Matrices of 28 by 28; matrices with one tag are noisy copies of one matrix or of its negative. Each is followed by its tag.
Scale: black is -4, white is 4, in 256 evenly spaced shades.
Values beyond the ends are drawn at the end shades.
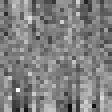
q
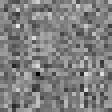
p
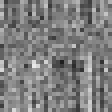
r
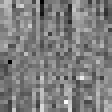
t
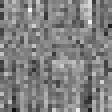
r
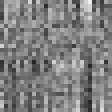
r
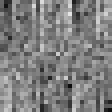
t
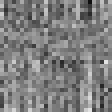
r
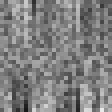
q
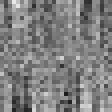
q
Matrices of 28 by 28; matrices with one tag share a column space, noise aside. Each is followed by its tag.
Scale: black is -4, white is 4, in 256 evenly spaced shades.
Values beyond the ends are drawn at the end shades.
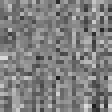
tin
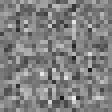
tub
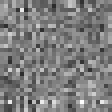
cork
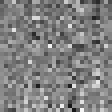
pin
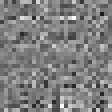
pin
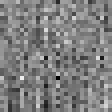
tin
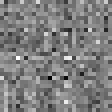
tin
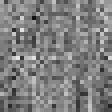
tin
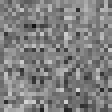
cork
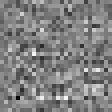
tub
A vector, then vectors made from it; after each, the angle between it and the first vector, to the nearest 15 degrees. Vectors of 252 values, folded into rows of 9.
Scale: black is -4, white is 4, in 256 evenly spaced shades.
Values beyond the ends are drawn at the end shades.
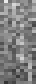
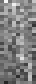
15 degrees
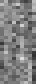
45 degrees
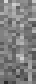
15 degrees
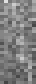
15 degrees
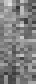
75 degrees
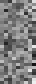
90 degrees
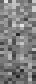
30 degrees
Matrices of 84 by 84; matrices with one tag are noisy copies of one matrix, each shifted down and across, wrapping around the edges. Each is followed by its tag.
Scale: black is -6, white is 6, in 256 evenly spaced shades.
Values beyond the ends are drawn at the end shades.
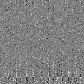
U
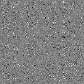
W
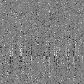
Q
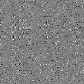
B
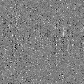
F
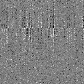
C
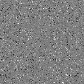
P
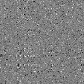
B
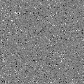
P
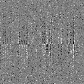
C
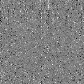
F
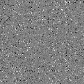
P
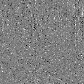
F
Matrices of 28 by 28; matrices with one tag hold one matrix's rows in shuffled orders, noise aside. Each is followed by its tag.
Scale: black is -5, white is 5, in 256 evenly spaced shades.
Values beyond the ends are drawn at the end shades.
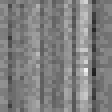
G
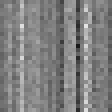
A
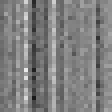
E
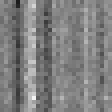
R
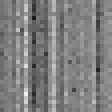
E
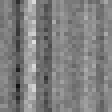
R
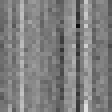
A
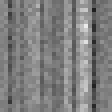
G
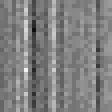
E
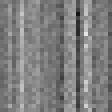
A
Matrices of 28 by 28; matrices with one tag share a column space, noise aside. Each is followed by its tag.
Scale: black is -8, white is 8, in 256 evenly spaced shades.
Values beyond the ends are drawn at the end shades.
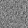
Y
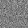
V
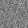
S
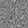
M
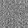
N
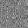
M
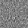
M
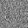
M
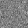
Y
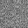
N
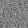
S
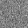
Y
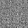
N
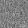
S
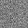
N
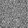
N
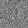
M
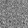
N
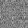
M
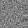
V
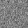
Y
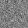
V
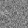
Y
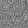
V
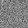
V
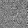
V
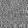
S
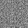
N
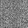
N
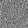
M
